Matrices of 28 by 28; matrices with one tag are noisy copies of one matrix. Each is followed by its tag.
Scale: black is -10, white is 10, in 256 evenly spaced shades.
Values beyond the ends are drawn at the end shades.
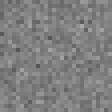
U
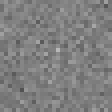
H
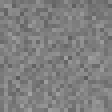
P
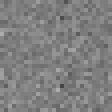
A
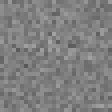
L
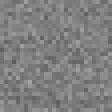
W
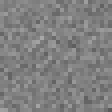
L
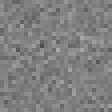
L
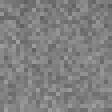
P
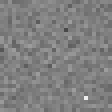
L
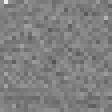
W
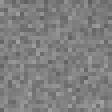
P
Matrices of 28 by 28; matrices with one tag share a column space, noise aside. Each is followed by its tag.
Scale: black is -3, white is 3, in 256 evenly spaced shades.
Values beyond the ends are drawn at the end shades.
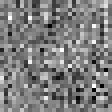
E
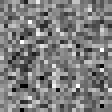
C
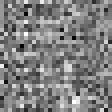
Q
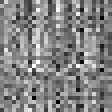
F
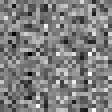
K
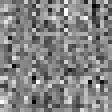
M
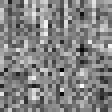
E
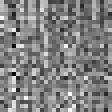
F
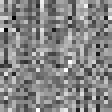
F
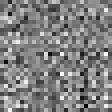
K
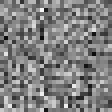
Q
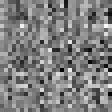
E
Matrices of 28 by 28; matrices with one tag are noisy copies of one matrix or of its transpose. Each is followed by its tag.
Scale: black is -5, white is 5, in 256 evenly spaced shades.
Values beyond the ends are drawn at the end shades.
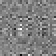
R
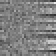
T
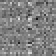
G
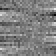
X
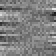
X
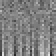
T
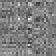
G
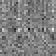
G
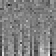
T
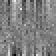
X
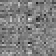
G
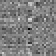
G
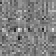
G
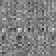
G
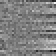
T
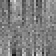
X
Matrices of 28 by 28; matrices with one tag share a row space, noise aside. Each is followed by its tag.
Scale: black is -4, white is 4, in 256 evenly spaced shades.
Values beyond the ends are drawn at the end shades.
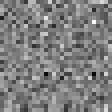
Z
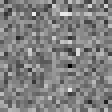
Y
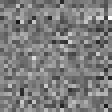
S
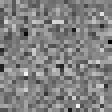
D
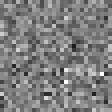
Z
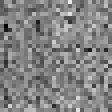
Y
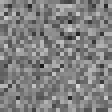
Y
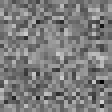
D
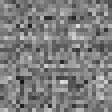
S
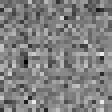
D
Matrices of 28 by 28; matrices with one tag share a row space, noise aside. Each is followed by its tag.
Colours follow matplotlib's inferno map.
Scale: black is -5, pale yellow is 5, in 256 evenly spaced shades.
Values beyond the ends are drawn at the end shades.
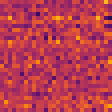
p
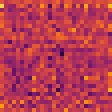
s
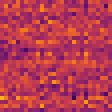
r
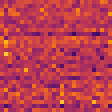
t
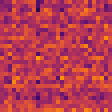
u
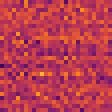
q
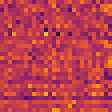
p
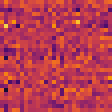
t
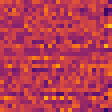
p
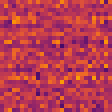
u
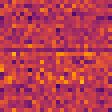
s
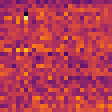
q
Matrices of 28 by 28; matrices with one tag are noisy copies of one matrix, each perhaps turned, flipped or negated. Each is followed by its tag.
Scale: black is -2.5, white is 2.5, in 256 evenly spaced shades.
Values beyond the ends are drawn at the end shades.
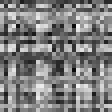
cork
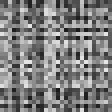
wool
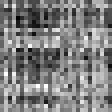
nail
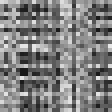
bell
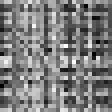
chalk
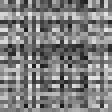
wool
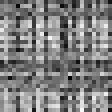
bell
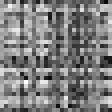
chalk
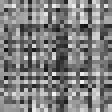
wool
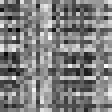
bell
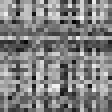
bell
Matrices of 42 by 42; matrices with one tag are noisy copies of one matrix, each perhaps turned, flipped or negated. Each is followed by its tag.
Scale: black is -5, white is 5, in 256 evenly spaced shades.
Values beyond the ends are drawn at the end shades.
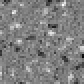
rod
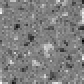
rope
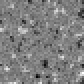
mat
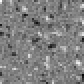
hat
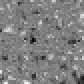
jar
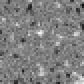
jar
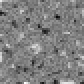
rope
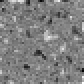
rope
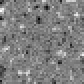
mat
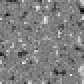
mat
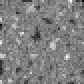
rope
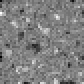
rope
